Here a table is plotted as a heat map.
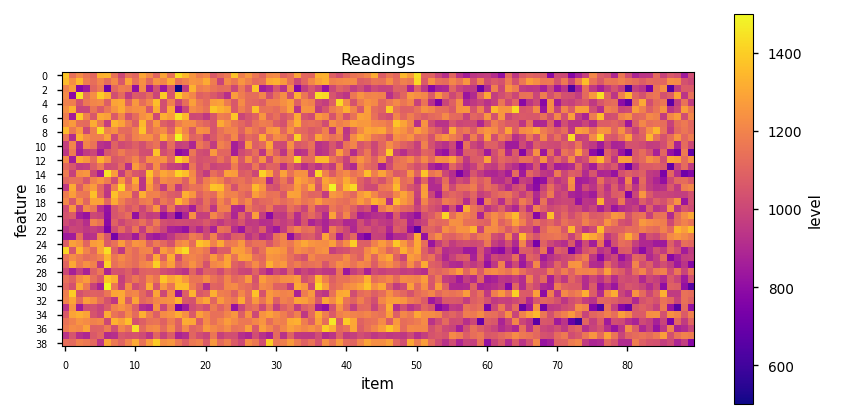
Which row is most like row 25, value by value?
0
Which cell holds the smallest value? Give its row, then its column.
2, 16
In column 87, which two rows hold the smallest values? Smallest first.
33, 11
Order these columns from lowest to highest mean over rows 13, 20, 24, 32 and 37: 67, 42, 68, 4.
67, 68, 42, 4
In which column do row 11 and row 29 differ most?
16
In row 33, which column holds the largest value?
46
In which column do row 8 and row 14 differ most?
5
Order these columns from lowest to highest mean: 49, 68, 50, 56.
68, 56, 50, 49
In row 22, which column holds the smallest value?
50
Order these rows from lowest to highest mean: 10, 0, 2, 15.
2, 10, 15, 0
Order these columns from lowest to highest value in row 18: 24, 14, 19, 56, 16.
19, 56, 14, 24, 16
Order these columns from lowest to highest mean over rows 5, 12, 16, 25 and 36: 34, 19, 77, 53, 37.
77, 53, 19, 34, 37
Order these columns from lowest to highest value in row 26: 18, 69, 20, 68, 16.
68, 69, 16, 20, 18
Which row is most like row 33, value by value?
11
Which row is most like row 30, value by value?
14
